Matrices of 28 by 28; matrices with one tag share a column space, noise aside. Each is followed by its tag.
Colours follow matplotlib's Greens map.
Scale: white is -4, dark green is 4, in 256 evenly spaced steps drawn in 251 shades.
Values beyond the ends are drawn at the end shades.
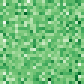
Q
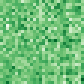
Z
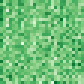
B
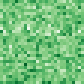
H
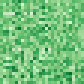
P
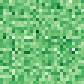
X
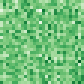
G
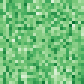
P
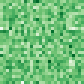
H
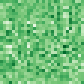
H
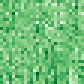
P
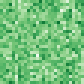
G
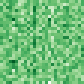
B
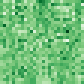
Z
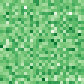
Q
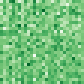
Z
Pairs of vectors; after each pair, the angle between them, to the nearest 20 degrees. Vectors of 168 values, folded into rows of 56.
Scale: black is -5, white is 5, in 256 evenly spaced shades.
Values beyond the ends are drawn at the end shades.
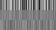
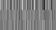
120 degrees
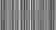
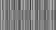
140 degrees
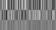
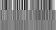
120 degrees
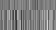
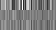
100 degrees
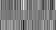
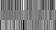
20 degrees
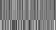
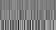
60 degrees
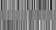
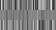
140 degrees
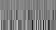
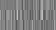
100 degrees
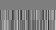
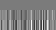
80 degrees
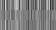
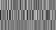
100 degrees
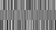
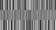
160 degrees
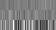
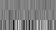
160 degrees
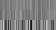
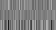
40 degrees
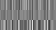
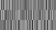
140 degrees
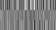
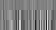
80 degrees
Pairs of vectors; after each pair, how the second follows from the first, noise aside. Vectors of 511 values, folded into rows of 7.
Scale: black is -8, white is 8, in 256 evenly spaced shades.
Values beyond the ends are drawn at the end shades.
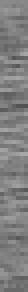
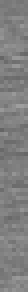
negated, shrunk.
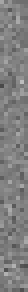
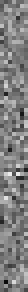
wrapped around, negated, scaled up.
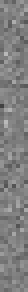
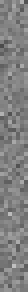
shuffled.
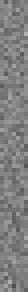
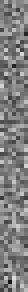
negated, scaled up.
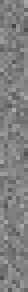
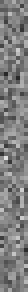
wrapped around, scaled up.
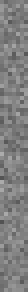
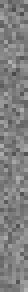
shuffled.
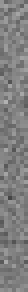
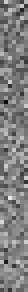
negated, scaled up.
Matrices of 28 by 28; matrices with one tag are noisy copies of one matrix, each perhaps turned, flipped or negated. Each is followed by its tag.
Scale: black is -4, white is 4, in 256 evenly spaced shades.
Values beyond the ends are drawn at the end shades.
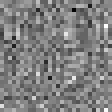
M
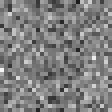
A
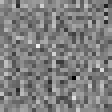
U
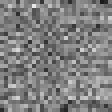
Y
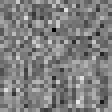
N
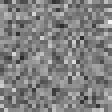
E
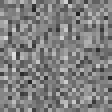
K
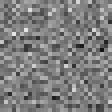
K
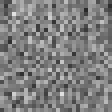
Y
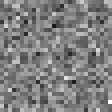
E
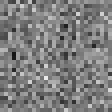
K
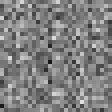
E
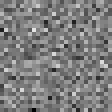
K
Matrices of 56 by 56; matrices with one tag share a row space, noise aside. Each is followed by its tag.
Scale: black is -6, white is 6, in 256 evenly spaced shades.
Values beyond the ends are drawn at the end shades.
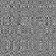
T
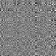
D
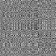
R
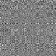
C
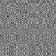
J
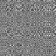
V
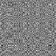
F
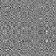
T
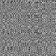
R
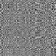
D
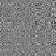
D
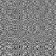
F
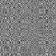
T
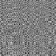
F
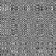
C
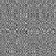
J
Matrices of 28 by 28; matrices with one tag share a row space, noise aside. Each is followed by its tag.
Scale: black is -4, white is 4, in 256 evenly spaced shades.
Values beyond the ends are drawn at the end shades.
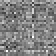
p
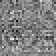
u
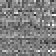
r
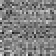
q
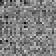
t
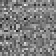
t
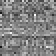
q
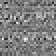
t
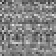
u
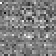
p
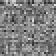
p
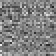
q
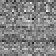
p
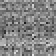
p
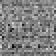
u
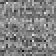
p
